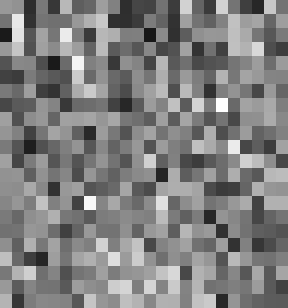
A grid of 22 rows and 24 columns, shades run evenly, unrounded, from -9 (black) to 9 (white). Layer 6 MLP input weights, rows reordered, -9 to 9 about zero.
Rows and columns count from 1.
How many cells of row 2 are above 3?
4
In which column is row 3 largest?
6
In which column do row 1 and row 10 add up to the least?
3
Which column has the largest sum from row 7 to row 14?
23
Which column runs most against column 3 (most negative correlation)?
20
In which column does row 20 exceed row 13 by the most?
14
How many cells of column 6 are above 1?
7
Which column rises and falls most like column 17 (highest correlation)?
15
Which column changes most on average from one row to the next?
8
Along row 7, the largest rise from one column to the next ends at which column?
16
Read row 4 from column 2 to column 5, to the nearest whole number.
5 -3 2 1
